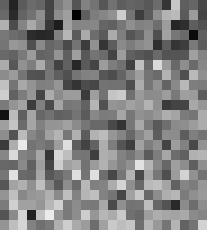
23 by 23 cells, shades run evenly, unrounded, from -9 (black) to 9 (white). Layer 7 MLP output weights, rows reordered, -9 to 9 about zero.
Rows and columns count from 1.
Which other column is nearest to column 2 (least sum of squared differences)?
23
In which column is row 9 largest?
1
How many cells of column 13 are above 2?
6
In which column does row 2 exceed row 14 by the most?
14
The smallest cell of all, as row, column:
2, 9
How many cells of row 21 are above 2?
7
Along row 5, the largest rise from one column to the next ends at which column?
11
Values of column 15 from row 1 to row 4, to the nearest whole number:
-2 -1 1 -3
